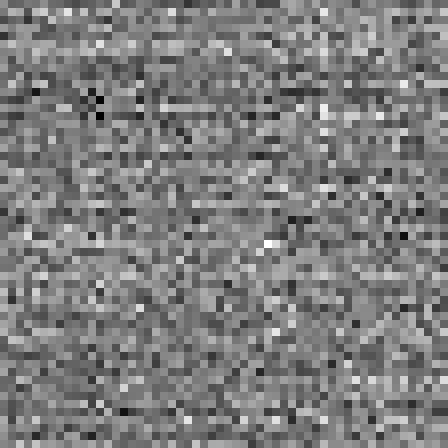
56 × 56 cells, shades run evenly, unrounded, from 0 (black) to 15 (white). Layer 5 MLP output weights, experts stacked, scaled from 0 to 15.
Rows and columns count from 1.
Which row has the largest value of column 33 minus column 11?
32
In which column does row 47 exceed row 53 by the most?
37
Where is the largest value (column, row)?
34, 31
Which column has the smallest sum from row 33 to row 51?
28
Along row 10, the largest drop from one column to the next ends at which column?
4
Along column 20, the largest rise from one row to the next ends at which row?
6
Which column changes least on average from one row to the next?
19
